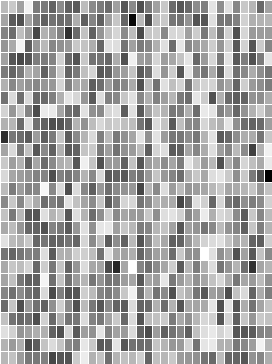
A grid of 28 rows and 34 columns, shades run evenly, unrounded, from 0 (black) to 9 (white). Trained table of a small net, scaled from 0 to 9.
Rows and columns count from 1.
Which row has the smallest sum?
2
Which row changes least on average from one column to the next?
28
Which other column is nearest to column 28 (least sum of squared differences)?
13
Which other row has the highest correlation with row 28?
18
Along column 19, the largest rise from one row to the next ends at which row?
3
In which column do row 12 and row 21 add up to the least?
32
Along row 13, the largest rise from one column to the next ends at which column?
11
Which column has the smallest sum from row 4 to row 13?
30
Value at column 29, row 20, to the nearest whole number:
6
